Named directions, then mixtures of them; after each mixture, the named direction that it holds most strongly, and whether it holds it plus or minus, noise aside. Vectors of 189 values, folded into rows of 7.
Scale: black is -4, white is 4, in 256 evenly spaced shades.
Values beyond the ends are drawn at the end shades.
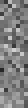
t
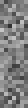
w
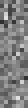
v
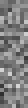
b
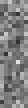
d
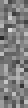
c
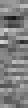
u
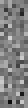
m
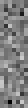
m, plus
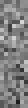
w, plus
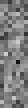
d, minus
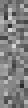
c, plus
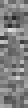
u, plus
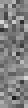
v, minus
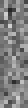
v, plus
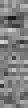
u, plus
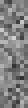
w, plus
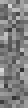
d, plus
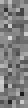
m, plus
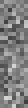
w, minus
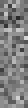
v, plus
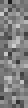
d, minus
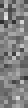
v, plus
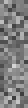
w, minus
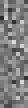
v, plus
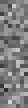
b, plus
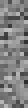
d, minus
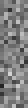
b, plus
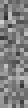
c, plus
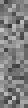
w, plus
